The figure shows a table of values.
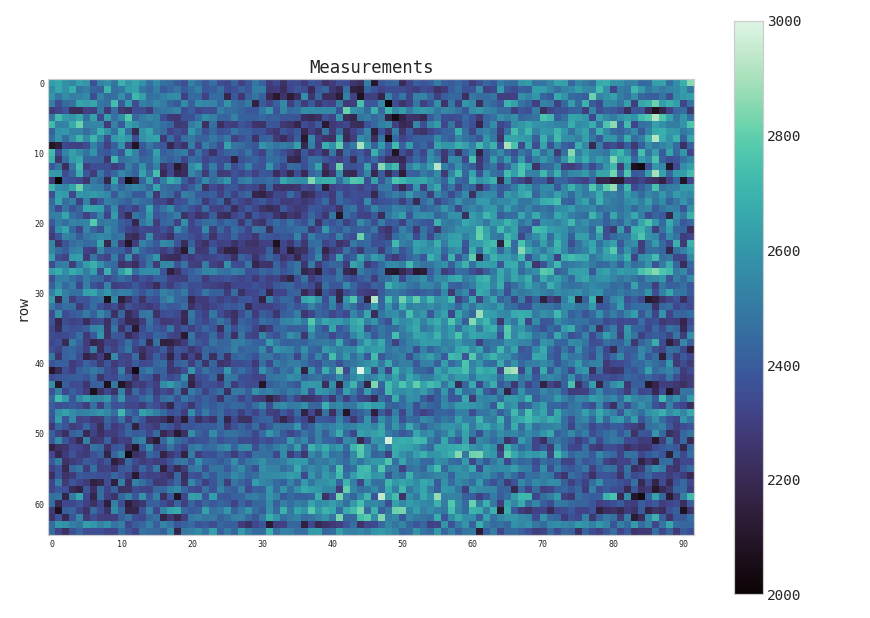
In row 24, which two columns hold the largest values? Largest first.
67, 80
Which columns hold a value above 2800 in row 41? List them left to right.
41, 44, 65, 66
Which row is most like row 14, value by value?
61
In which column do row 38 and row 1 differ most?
44
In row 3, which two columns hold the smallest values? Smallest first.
48, 29
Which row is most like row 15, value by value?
6
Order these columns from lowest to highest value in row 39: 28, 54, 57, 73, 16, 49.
16, 28, 49, 73, 54, 57
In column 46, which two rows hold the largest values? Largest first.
31, 43
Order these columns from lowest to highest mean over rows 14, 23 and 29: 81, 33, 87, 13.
81, 87, 13, 33
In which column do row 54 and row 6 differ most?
80
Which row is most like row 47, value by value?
7
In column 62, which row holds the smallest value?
1
